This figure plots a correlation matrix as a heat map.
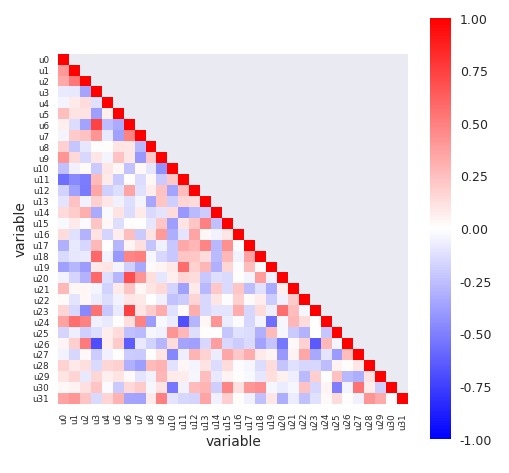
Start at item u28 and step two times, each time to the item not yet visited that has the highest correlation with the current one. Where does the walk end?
u9
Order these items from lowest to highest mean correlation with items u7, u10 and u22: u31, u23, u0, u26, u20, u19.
u31, u19, u0, u23, u26, u20
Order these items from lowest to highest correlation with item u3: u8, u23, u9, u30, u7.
u8, u9, u30, u7, u23
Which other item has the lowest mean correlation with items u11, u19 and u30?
u24
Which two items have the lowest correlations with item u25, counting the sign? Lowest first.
u30, u27
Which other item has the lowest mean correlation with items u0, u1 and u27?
u11
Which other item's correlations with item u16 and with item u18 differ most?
u7
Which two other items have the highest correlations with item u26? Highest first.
u2, u14
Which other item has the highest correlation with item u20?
u6
